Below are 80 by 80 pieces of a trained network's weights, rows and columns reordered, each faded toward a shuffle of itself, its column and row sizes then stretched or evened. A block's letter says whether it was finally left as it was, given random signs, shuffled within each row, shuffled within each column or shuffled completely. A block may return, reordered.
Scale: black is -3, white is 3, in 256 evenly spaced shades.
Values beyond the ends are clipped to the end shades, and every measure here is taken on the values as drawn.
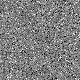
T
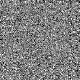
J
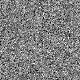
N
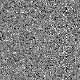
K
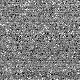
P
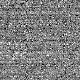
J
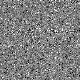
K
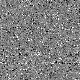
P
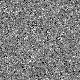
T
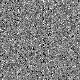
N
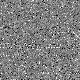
P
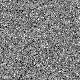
T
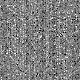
J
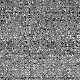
J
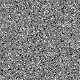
K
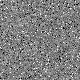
T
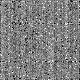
J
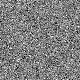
T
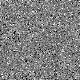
P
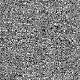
J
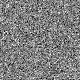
T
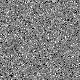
P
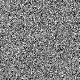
N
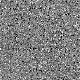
K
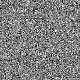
K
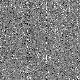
N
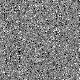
N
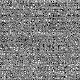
J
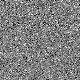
P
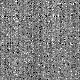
J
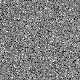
P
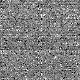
J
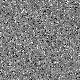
T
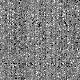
J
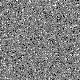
T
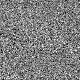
P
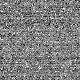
P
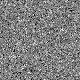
T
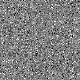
K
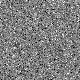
T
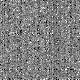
J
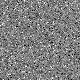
T
